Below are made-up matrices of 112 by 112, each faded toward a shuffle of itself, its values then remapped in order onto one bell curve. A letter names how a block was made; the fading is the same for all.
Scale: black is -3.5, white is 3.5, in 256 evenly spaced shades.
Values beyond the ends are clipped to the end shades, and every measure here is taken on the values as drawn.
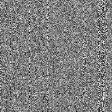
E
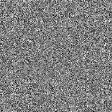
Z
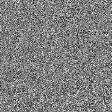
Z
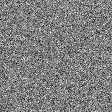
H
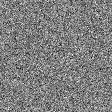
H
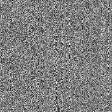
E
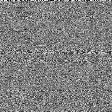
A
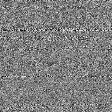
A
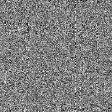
Z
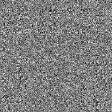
Z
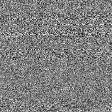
A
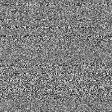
A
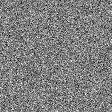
H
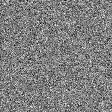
H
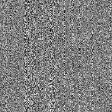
E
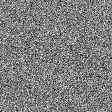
H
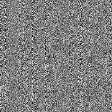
E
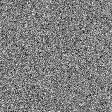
H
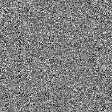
Z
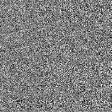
Z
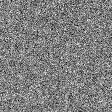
H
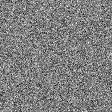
H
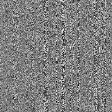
E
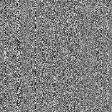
E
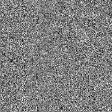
Z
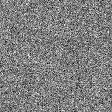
H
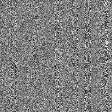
E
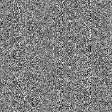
E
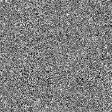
Z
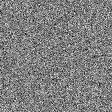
H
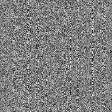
E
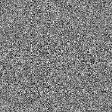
Z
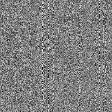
E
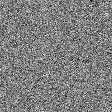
H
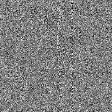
Z
